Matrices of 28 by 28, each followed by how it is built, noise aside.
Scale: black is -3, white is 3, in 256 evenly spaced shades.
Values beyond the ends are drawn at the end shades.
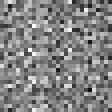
repeating rows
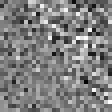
upper triangular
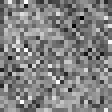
Toeplitz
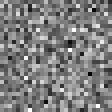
noise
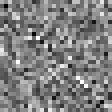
diagonal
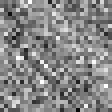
Toeplitz
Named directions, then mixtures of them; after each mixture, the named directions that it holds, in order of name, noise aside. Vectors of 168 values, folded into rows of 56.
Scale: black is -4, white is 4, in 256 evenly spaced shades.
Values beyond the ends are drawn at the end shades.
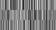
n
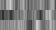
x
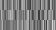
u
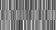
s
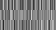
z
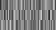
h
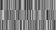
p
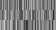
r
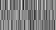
h, n, s.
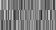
h.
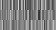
n, s, u.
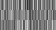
n, p, u.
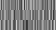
h, r, s.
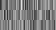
h, n, p.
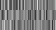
n, r, s.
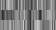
n, s, x.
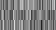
h, s, z.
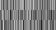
s, z.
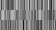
s, x.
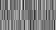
h, n, s.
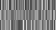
s.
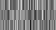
n.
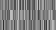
n, u, z.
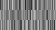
p, s.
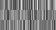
n, p.
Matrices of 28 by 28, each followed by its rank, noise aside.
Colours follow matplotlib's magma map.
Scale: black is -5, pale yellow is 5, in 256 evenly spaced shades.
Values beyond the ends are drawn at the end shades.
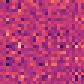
four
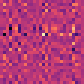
two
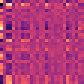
one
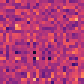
four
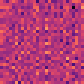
three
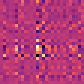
two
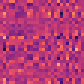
three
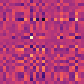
two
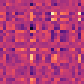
two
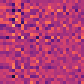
four
